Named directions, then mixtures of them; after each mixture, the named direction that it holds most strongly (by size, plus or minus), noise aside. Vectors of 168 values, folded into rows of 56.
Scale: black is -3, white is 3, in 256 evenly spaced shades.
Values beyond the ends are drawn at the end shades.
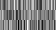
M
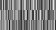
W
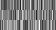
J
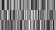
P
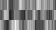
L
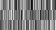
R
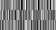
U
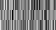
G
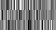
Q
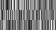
Q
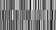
G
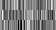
M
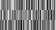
U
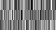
R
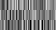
Q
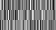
W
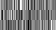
Q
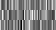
P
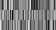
G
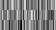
P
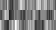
L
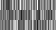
U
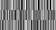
U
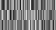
P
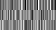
U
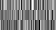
J
